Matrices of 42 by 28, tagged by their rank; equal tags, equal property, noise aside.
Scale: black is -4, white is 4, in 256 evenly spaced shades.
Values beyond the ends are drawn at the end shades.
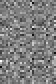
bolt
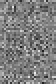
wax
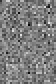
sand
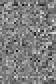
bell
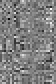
bolt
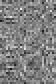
wax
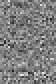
bell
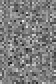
sand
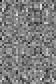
bolt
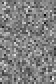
sand
